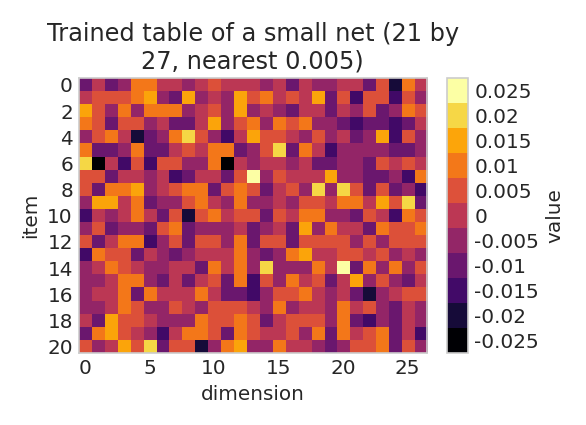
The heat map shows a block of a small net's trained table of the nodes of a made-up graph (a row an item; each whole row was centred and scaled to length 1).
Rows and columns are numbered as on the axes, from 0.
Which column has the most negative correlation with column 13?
24
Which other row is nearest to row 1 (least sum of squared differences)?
19
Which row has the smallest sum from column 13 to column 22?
6
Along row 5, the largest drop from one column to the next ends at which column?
16
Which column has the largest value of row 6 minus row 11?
0
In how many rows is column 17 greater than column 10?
6
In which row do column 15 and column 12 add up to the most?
20
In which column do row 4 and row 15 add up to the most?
23
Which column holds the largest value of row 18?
2
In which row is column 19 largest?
7
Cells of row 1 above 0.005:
6
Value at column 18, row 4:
0.005
